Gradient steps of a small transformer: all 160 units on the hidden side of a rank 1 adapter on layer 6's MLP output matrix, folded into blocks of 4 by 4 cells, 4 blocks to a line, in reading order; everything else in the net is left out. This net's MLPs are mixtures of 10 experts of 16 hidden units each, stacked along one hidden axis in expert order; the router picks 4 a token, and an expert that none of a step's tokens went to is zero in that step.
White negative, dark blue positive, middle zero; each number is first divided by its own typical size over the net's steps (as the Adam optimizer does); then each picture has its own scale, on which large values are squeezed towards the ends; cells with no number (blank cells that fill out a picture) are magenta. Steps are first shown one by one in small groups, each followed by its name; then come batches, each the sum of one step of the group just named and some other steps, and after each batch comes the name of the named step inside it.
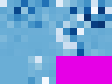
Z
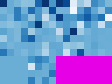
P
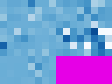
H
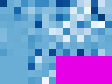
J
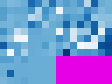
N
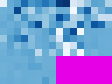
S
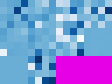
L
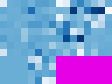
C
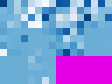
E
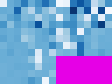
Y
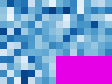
L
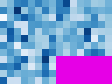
S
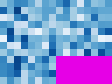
S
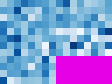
S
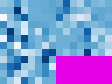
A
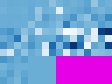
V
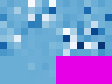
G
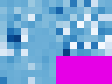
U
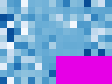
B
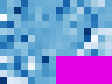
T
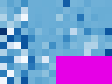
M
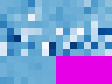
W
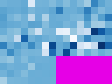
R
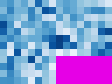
V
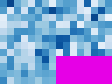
U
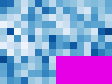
V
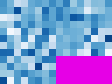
T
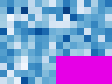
M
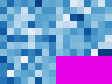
M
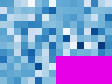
G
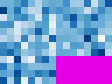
T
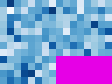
V
